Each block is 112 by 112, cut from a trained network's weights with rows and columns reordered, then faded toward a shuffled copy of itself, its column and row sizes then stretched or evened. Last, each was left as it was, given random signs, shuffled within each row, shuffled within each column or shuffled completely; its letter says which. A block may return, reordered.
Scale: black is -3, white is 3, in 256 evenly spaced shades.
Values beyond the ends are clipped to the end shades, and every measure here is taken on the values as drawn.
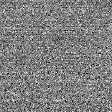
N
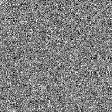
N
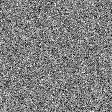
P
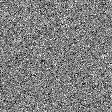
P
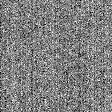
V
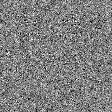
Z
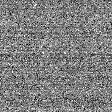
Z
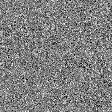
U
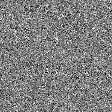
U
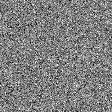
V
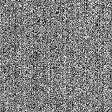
N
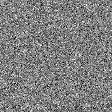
Z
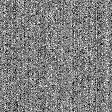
V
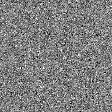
U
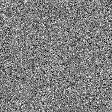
V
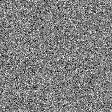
V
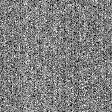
V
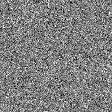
V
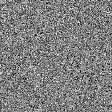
Z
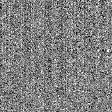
N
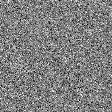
V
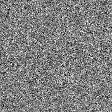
Z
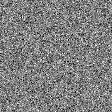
Z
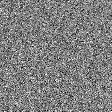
Z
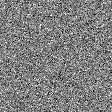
P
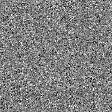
U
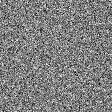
P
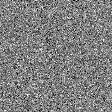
U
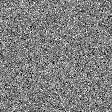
P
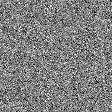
V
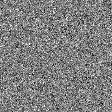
U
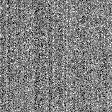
V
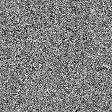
U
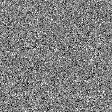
U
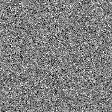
V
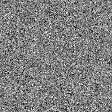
U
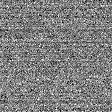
Z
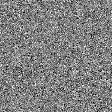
U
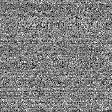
N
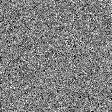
V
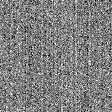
N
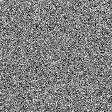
V
